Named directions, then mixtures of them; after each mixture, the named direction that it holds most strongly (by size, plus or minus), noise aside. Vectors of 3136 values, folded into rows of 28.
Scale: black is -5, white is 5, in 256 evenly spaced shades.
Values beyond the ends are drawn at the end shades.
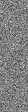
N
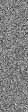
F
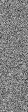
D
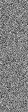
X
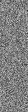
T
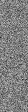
D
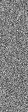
T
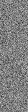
X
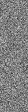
N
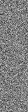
D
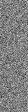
X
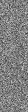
F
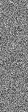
N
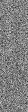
F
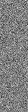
X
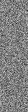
T
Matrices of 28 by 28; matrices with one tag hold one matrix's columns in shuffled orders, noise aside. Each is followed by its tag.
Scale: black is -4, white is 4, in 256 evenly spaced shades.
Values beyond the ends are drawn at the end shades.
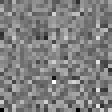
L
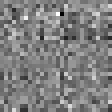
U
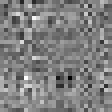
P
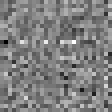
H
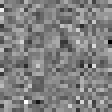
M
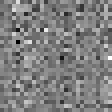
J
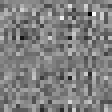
U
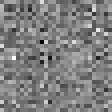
J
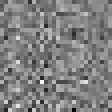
L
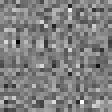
M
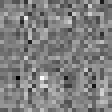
P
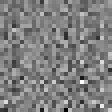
L
